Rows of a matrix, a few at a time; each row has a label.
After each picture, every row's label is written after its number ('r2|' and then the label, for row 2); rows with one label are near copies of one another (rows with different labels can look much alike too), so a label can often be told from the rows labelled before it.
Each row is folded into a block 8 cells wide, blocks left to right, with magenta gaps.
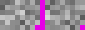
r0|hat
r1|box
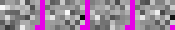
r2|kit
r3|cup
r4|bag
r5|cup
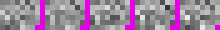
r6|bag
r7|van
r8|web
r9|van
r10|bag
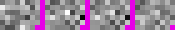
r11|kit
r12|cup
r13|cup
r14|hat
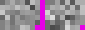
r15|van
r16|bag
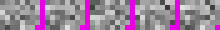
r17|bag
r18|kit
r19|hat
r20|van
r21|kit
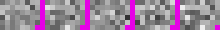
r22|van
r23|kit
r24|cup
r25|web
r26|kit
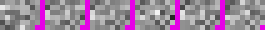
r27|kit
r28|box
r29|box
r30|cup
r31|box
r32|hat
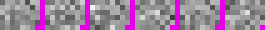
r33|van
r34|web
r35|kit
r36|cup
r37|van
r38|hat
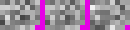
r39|web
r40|web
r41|kit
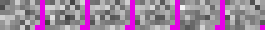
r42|hat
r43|web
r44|web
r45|web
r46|kit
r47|van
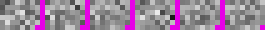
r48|hat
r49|van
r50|van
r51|cup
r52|web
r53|web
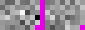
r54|cup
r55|bag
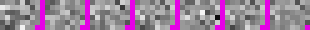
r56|kit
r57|hat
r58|van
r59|bag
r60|cup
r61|bag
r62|van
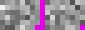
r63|kit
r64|van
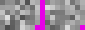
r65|bag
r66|kit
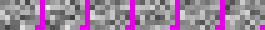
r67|bag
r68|kit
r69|box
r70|web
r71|box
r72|hat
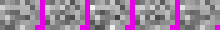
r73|kit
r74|web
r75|kit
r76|web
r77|kit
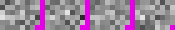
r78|box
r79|cup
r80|hat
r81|bag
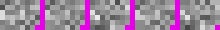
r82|box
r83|box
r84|bag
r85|box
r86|bag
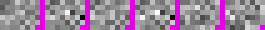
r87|hat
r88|cup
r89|box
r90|cup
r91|web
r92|bag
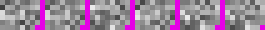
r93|box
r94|box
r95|kit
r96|box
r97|bag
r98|bag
